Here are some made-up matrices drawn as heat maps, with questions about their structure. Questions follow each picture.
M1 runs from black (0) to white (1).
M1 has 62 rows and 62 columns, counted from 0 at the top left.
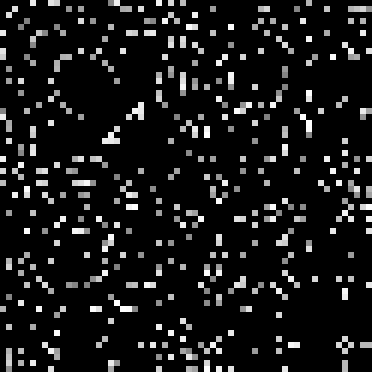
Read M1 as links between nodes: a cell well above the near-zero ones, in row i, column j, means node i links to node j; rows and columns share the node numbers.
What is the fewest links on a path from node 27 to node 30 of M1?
3
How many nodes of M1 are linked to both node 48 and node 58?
5
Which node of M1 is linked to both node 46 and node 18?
node 40
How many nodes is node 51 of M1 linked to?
10
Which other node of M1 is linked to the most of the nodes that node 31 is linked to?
node 1
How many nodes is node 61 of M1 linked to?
11
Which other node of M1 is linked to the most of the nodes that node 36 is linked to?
node 26
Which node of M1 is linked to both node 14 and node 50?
node 34
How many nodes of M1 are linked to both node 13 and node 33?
4
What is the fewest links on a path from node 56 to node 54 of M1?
4
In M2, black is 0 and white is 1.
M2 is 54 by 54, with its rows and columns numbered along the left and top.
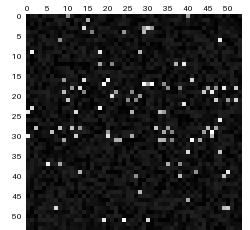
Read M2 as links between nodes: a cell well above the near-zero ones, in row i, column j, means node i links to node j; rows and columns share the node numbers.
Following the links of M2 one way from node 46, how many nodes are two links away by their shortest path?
3
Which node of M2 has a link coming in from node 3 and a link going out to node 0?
node 30
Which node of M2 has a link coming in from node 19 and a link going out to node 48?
node 26
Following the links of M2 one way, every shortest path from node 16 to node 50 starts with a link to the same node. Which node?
node 20
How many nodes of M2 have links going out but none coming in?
4
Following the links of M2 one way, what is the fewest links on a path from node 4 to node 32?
4
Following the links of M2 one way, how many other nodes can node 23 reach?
11
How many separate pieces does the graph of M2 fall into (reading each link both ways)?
2
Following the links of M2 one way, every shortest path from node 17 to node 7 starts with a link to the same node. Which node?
node 34
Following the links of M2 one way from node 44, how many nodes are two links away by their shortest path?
8
